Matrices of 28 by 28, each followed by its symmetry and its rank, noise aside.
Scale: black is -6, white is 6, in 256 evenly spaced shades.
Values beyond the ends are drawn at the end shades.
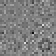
symmetric, rank four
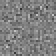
antisymmetric, rank eight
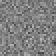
no symmetry, rank eight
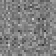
no symmetry, rank six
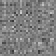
antisymmetric, rank four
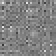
symmetric, rank four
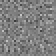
antisymmetric, rank six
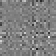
antisymmetric, rank four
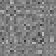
symmetric, rank four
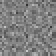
antisymmetric, rank four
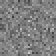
symmetric, rank eight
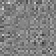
symmetric, rank four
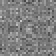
no symmetry, rank four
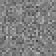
antisymmetric, rank eight
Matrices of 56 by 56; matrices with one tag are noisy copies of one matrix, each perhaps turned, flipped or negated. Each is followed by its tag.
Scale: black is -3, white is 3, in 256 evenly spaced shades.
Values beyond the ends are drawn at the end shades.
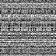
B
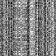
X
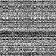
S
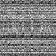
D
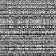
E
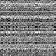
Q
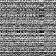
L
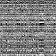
L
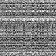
D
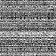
S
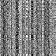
Q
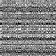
Q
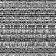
B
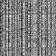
E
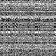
Q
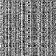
E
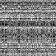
X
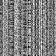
B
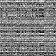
L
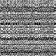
Q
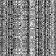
X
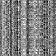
X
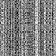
D
